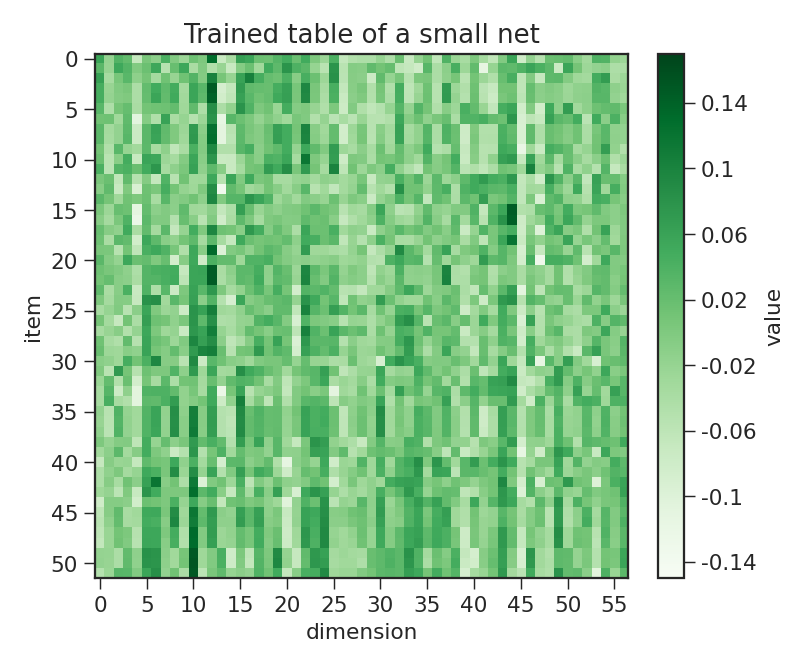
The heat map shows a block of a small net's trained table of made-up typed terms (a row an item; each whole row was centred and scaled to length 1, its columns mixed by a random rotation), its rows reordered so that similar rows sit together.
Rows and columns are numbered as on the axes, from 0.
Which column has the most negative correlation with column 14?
19
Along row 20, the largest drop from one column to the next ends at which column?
47
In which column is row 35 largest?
10
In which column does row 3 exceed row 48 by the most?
20
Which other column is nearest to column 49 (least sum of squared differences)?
34
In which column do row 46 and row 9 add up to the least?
45
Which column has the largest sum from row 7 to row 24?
12
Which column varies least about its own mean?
27
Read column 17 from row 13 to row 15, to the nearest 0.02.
-0.02 0.06 -0.02
